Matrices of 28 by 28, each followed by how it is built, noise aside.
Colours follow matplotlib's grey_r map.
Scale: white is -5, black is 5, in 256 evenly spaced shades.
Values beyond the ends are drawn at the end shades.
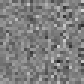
uneven columns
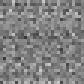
repeating columns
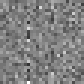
uneven columns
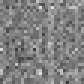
blocks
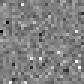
sparse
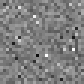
sparse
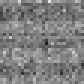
blocks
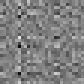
low rank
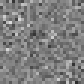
block diagonal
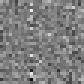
uneven columns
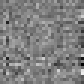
low rank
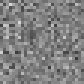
low rank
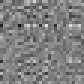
low rank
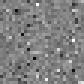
sparse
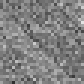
Toeplitz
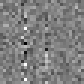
uneven columns
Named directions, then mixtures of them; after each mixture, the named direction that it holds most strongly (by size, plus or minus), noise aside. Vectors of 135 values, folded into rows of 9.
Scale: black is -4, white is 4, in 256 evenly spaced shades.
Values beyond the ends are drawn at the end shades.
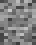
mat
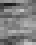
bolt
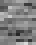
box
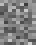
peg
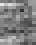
bolt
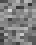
mat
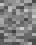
mat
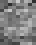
mat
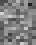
peg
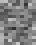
mat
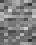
mat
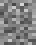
peg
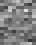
mat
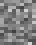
peg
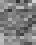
mat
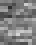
box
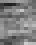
bolt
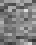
peg
